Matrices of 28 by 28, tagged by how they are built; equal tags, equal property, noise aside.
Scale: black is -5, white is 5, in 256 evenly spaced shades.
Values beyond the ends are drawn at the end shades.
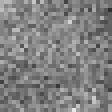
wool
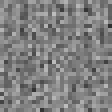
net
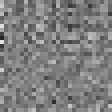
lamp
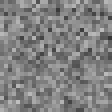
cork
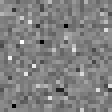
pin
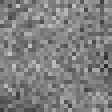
wool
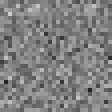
cork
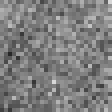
wool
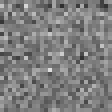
lamp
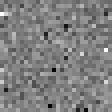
pin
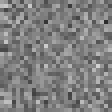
lamp
